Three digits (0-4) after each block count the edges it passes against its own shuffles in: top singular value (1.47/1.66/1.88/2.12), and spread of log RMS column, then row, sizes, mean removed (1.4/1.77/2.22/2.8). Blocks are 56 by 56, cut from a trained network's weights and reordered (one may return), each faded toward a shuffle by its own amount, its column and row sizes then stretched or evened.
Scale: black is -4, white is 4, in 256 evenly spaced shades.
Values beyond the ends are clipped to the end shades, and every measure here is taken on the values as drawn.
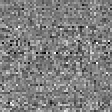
1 0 3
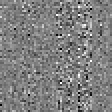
0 4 0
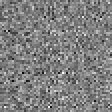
1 0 2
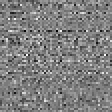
4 1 4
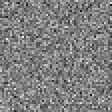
0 0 0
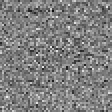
2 2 1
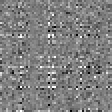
3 3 3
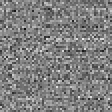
3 0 2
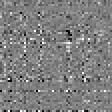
1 3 4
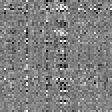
3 3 3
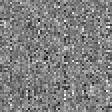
0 3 0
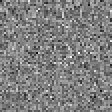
0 1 1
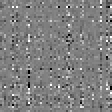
0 4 3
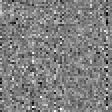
0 3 0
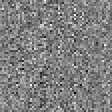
1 3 0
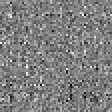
0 2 2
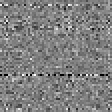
2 1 3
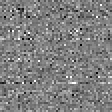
0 1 3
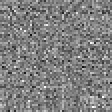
2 1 2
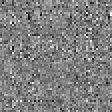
1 2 2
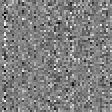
3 4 0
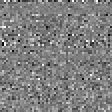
0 1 4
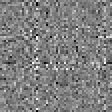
3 3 2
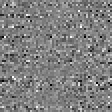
0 2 4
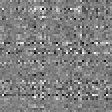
2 2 4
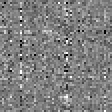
2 3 2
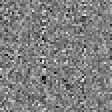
0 3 0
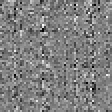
1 4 1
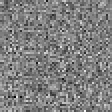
3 3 1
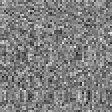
3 1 0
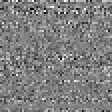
0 0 4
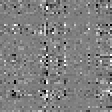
3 4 4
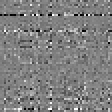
3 2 4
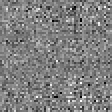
1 2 3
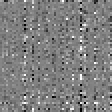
2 4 3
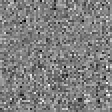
0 0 3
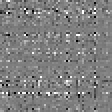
1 3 4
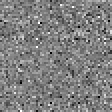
0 2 2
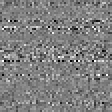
2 0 4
